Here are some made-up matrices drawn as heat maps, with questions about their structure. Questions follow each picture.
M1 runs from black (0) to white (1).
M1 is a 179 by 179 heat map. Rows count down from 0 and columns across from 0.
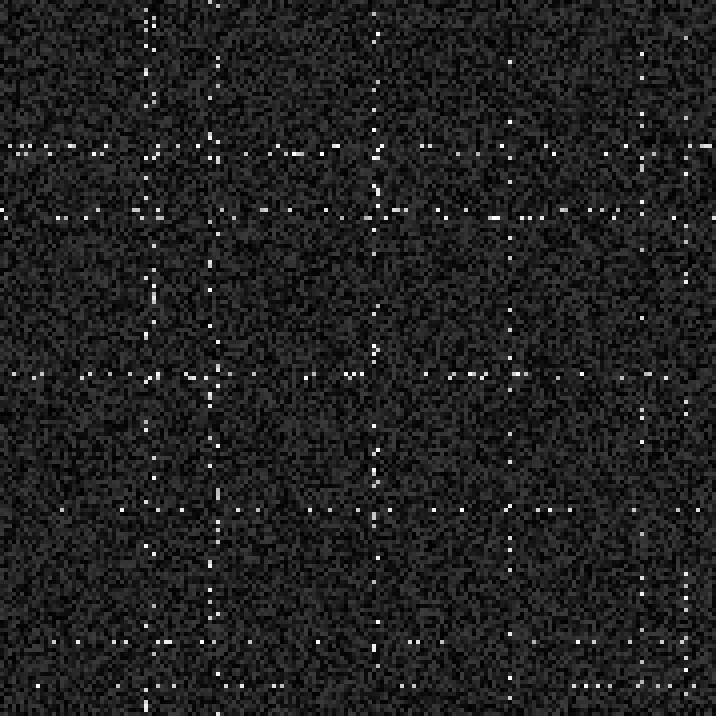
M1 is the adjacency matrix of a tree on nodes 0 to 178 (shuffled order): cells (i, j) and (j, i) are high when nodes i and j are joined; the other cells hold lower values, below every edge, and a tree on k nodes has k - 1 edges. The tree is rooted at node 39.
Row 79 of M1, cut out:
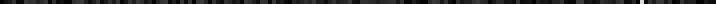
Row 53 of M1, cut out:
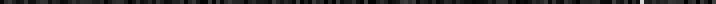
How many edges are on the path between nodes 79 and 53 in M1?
2
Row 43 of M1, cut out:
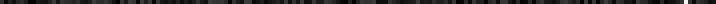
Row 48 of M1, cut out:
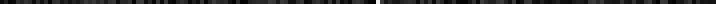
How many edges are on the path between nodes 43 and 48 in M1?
4
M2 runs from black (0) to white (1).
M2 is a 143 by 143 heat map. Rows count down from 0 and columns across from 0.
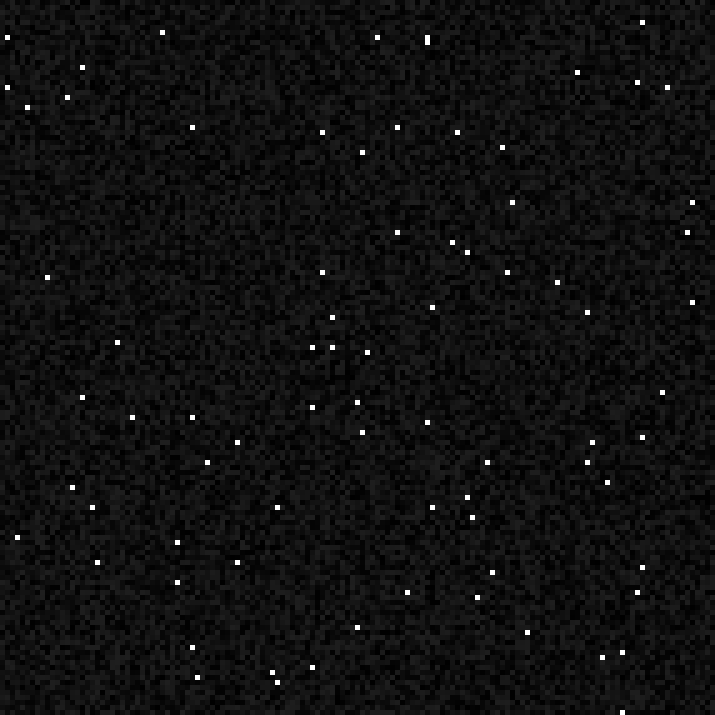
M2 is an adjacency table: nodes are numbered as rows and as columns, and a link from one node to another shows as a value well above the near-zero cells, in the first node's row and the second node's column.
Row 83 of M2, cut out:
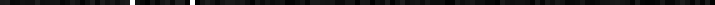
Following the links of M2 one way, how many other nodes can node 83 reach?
4
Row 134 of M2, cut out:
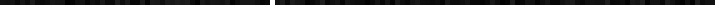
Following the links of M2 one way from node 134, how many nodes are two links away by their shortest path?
2
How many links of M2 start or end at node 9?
1
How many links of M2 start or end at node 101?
4
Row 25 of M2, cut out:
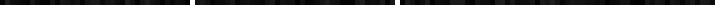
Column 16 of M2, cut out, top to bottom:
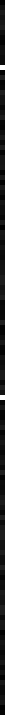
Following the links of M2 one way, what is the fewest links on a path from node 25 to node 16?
2
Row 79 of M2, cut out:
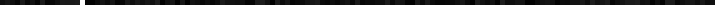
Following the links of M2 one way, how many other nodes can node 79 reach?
2
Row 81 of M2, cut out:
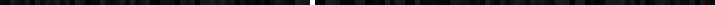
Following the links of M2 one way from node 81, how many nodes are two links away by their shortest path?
1
